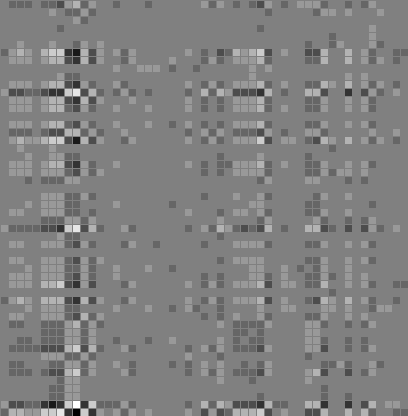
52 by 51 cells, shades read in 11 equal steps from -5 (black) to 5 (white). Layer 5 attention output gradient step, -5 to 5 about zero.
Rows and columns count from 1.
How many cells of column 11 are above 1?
7
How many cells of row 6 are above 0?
6
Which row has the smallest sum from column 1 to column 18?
51
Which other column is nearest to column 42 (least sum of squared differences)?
48
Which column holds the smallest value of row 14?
10
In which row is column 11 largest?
52
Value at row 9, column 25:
-1
